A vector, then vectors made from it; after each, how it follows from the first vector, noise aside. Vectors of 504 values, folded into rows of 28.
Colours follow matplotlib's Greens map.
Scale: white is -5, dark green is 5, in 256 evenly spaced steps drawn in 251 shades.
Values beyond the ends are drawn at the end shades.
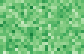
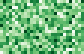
wrapped around, scaled up.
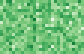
reversed, negated.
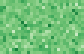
negated, partly zeroed.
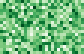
negated, scaled up.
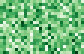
negated, scaled up.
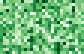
wrapped around, scaled up.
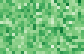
reversed, negated.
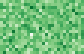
sign-scrambled.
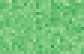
reversed, shrunk.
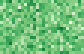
reversed, negated.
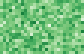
sign-scrambled.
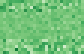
negated, partly zeroed.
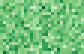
sign-scrambled.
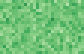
reversed, shrunk.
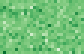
negated, partly zeroed.
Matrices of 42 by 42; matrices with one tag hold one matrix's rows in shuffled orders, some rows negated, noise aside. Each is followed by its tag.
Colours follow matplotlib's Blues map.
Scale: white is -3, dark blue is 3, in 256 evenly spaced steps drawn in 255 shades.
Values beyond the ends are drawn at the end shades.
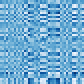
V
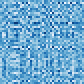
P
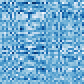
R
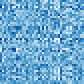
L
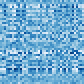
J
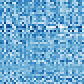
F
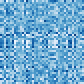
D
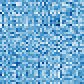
L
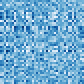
D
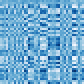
V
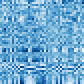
R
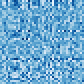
P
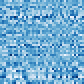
J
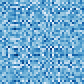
P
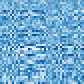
R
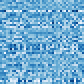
J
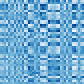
V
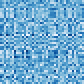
D
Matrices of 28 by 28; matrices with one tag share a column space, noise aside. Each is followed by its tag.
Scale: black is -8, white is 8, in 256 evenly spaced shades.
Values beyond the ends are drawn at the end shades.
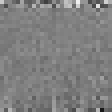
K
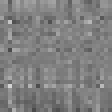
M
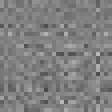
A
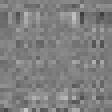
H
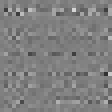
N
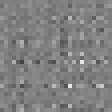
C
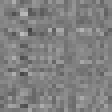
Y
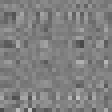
H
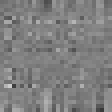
M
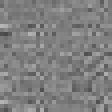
A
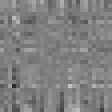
M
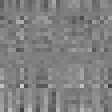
M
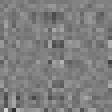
H
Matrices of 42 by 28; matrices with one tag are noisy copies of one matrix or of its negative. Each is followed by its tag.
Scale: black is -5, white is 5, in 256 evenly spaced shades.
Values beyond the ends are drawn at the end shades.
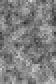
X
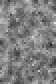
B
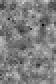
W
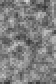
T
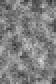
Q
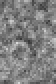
T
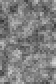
B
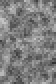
B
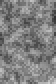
X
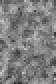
B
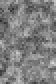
B
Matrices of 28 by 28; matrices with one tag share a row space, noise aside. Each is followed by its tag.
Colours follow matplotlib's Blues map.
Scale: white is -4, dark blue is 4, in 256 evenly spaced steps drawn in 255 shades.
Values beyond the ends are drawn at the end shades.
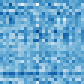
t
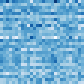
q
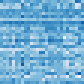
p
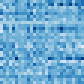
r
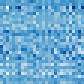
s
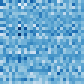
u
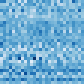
u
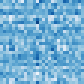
t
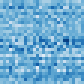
t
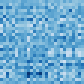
r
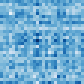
t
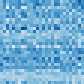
s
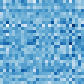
s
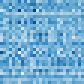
u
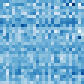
s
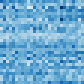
r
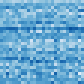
q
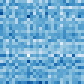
r
